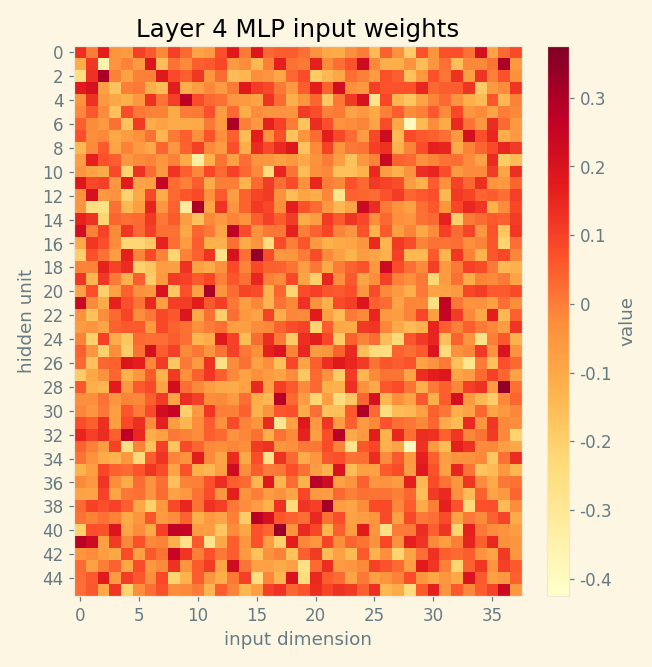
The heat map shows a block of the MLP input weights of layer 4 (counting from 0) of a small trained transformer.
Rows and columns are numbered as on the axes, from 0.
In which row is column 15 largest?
17
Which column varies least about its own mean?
14
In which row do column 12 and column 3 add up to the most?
21
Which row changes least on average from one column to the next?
5
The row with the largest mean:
32
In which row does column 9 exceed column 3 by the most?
4
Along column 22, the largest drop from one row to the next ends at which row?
27
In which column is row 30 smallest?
26
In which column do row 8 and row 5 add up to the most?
30
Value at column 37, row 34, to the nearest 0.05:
0.15
